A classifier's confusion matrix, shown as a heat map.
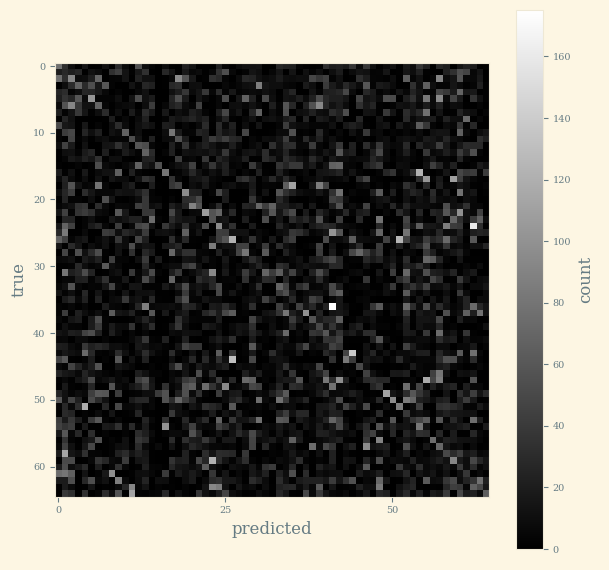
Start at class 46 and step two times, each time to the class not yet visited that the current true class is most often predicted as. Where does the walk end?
38
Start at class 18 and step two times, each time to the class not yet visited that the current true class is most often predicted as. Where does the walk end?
19
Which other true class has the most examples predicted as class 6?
18
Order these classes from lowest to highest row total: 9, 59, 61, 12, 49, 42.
9, 42, 61, 12, 59, 49
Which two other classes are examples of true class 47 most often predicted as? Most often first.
55, 42
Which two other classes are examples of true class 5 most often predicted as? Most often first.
57, 55
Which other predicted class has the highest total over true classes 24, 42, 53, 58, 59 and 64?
62
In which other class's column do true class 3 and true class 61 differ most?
8
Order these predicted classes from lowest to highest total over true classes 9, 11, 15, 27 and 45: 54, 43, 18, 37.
43, 37, 54, 18
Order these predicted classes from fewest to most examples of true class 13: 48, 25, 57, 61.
57, 61, 25, 48
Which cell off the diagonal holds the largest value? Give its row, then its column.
36, 41
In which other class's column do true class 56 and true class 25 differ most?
41
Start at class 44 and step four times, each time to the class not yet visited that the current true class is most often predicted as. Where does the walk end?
60
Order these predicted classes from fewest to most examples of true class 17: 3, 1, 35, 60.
3, 35, 1, 60
